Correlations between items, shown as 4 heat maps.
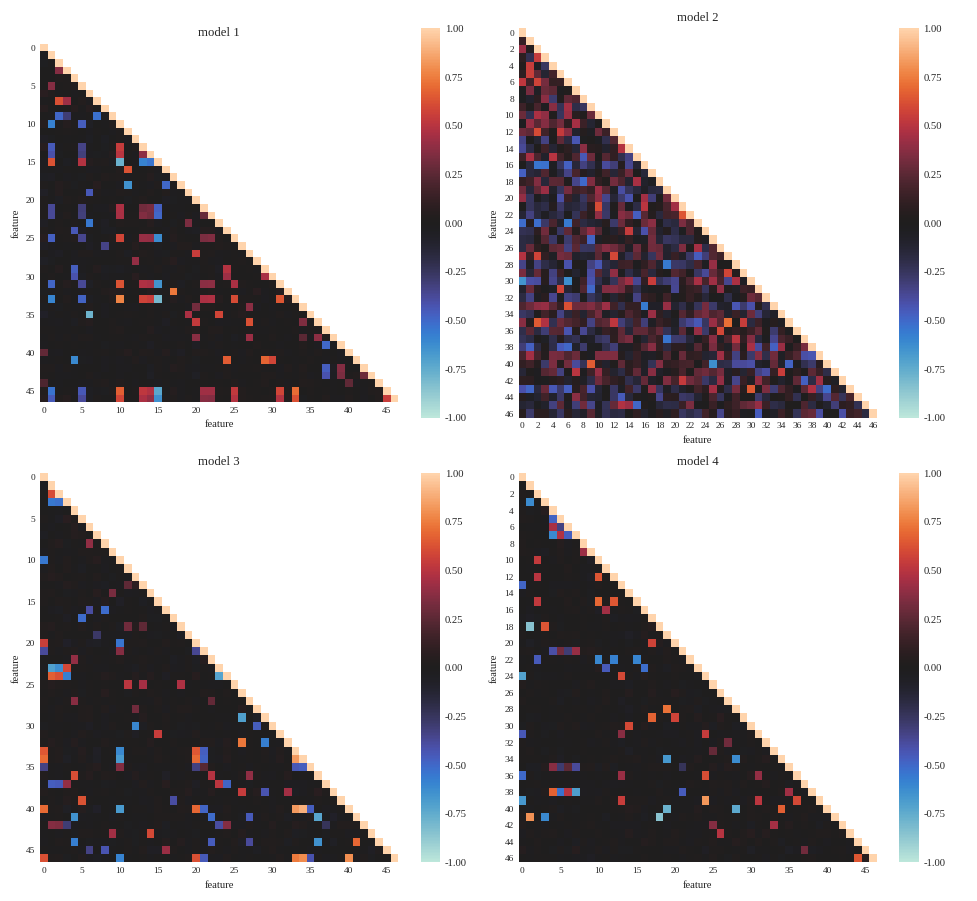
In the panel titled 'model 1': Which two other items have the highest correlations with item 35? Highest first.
23, 19
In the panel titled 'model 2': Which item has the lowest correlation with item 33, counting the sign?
16
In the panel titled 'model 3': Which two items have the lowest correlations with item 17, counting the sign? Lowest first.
5, 39
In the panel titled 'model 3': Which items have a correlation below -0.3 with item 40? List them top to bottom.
10, 21, 35
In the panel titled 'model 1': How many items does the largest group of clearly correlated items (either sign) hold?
13
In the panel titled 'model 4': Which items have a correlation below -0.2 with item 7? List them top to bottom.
4, 6, 35, 38
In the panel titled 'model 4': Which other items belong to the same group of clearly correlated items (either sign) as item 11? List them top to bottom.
16, 23
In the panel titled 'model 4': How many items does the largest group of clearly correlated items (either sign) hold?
7
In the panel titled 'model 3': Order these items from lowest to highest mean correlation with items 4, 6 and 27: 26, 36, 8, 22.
26, 8, 22, 36
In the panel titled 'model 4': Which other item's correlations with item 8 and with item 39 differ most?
24
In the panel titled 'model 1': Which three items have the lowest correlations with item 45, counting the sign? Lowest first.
15, 1, 5
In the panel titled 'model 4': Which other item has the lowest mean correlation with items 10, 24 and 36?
0
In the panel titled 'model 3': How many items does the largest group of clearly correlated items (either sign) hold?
9
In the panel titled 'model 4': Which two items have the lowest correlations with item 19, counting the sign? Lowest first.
40, 34
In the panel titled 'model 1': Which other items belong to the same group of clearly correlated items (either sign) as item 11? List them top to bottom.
16, 18
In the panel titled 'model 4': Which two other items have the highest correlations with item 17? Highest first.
29, 20
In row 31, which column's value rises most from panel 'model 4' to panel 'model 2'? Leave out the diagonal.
5
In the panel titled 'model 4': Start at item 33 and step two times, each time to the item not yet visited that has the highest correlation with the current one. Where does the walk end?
25
